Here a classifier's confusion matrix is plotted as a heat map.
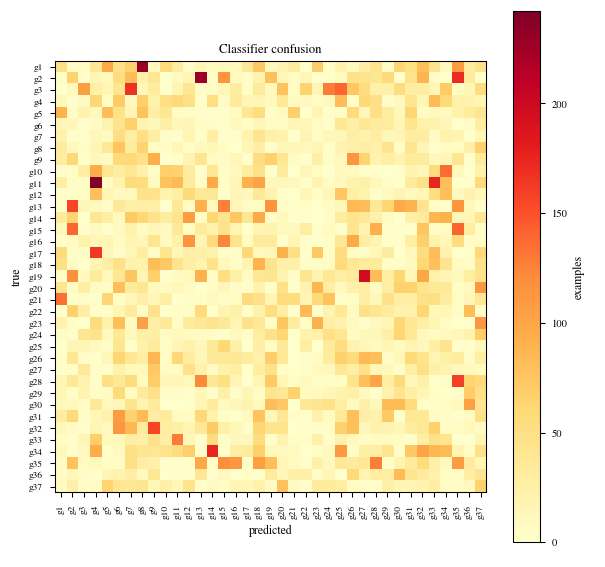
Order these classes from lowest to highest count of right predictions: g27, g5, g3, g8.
g27, g8, g5, g3
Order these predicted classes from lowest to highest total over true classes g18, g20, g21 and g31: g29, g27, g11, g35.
g35, g11, g27, g29
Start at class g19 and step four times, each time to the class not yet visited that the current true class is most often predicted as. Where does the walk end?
g28
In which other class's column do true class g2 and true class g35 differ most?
g13
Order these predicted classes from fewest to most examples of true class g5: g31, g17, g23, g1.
g23, g17, g31, g1
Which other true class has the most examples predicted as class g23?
g20
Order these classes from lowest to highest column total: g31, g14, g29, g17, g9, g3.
g3, g17, g29, g14, g31, g9
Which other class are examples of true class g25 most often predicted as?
g15
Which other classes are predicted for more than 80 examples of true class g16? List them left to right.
g12, g15, g26
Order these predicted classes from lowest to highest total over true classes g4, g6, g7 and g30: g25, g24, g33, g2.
g2, g24, g33, g25
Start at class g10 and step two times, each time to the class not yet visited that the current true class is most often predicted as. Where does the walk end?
g14
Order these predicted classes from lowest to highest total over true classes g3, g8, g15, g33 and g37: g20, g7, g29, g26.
g29, g26, g20, g7
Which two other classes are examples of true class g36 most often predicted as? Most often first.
g30, g26
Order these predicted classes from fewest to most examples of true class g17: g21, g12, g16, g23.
g16, g12, g21, g23
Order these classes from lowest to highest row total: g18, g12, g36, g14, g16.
g36, g12, g16, g18, g14
